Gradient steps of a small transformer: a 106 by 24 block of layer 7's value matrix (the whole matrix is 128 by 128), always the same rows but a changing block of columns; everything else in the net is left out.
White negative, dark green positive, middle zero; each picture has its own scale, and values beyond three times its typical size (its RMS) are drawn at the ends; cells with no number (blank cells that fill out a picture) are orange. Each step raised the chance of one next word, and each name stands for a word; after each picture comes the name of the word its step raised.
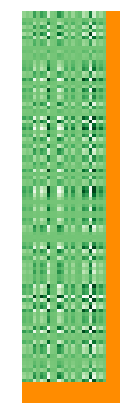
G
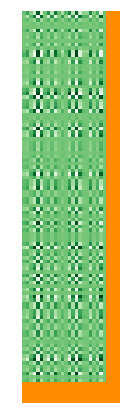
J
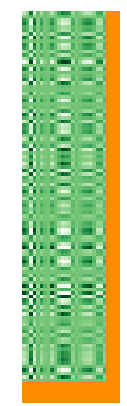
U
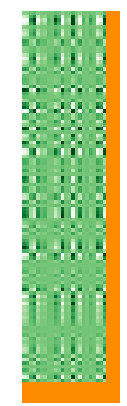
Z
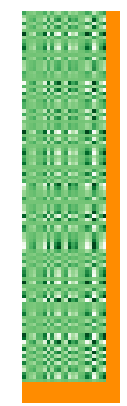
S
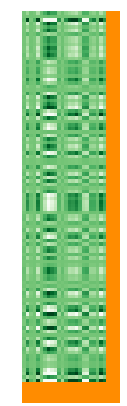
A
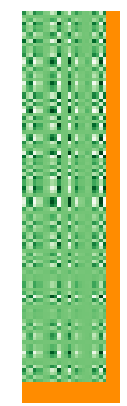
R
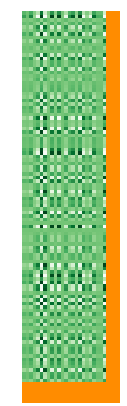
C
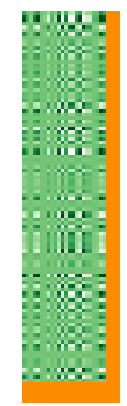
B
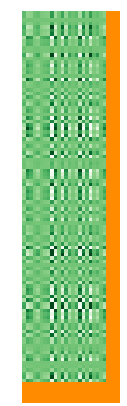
G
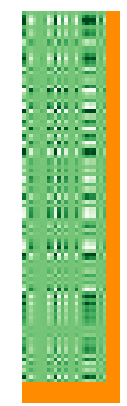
Z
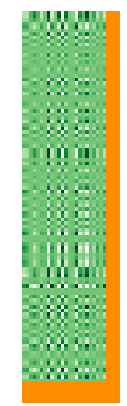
B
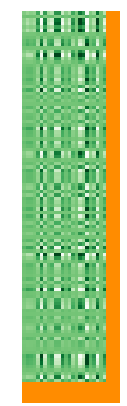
Z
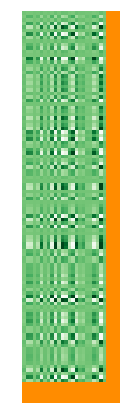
S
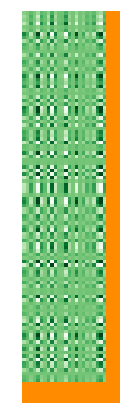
R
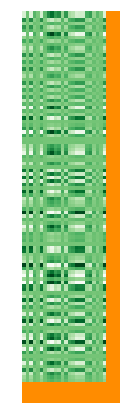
C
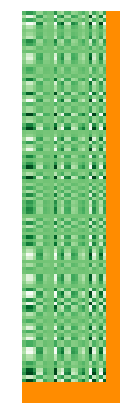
A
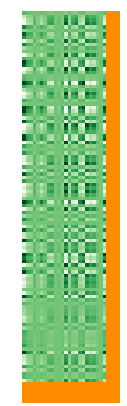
R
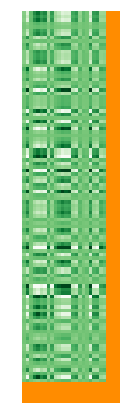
Z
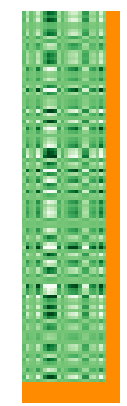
Z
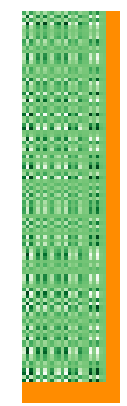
A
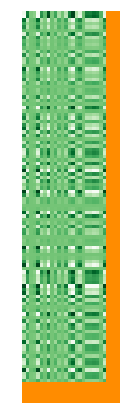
C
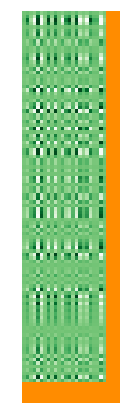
Z
